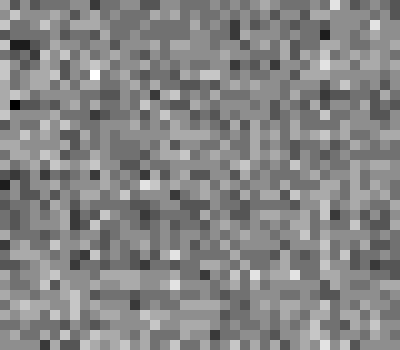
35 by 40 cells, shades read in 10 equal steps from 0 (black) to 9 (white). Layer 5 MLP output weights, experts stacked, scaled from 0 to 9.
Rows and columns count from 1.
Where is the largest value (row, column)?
8, 10
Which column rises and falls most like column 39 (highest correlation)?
20
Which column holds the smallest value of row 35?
5
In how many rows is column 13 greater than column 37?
15
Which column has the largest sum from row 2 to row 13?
1
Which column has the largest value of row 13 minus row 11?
2
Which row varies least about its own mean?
24
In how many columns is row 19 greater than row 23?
19
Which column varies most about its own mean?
33
